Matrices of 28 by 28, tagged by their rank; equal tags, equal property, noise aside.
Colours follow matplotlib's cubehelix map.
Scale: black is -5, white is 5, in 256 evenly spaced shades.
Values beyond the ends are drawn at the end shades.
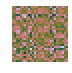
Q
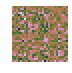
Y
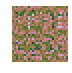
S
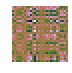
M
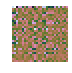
Q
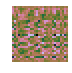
Q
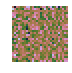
S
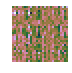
S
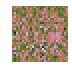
Y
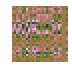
Q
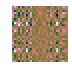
M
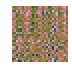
S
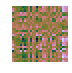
M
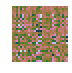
S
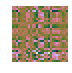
M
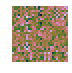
Y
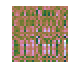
M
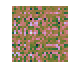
S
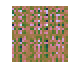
M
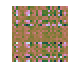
M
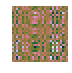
M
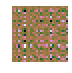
M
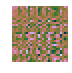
Q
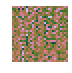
Y
